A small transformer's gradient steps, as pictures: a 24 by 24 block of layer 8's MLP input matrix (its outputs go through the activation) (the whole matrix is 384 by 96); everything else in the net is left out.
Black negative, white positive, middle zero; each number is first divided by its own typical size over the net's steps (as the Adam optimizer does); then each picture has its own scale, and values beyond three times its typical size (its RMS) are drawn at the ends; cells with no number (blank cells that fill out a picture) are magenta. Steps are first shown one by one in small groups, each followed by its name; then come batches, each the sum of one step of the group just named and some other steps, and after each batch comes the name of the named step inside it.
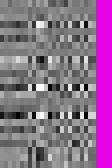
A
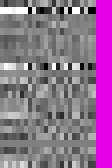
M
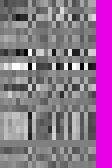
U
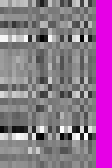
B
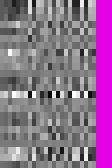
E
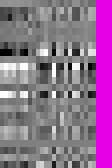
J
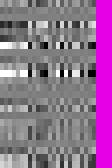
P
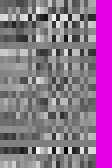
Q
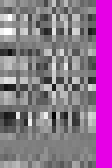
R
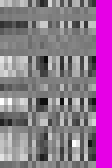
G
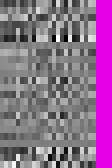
Q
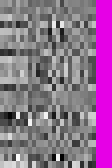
R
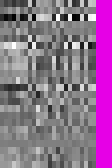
U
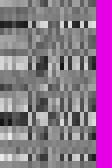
G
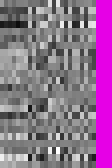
Q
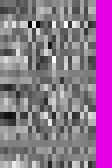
R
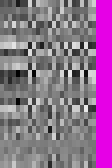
U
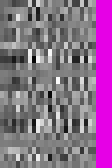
E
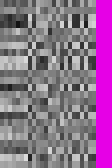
A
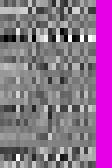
M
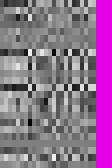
U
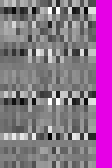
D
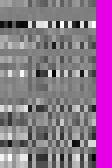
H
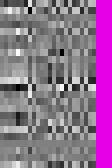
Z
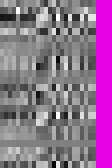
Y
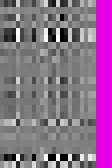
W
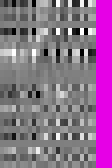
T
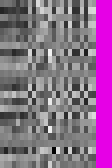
D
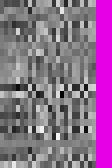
Z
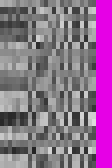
H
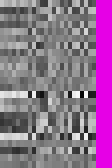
D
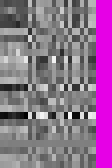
Z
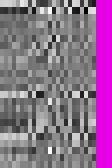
D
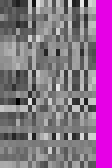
T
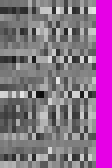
D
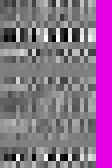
W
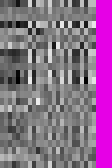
H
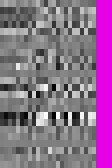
Y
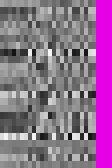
D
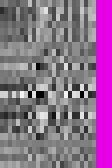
Y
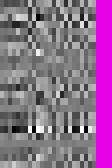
Z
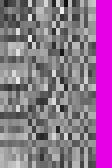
Z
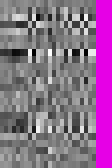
H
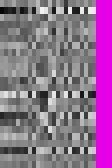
D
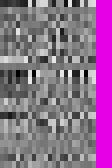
W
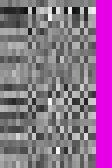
D
